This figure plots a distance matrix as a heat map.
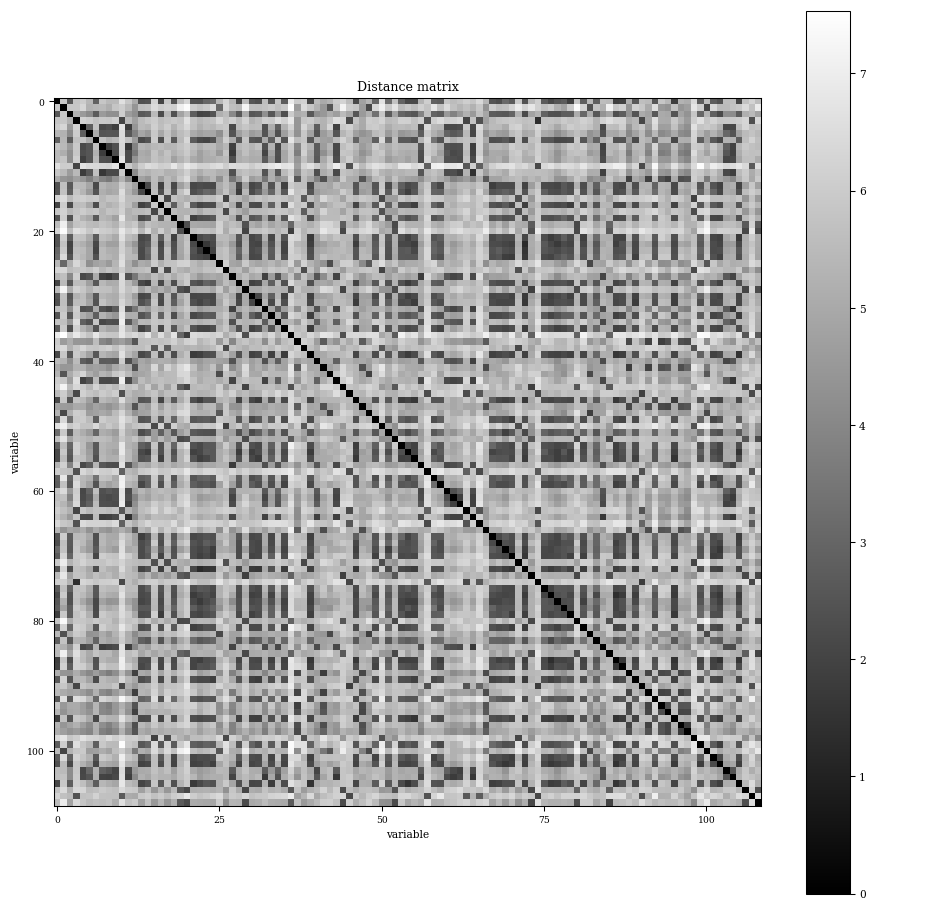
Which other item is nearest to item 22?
72
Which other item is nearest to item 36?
20
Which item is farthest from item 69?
10
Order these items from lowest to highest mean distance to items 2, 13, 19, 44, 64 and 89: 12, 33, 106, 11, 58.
33, 58, 106, 11, 12
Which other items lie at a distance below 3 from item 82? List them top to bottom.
1, 25, 42, 48, 100
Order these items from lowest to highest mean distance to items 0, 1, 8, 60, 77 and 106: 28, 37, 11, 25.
28, 11, 25, 37
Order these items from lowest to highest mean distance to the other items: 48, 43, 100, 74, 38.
43, 48, 100, 38, 74
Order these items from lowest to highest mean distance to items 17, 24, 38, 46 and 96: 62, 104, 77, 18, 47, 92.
77, 18, 92, 47, 104, 62
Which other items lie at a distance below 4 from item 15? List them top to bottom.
17, 26, 38, 50, 71, 98
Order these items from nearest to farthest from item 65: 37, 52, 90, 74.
74, 90, 37, 52
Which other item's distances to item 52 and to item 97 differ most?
96
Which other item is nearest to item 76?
86
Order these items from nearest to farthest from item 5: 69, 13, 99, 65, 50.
69, 13, 99, 50, 65
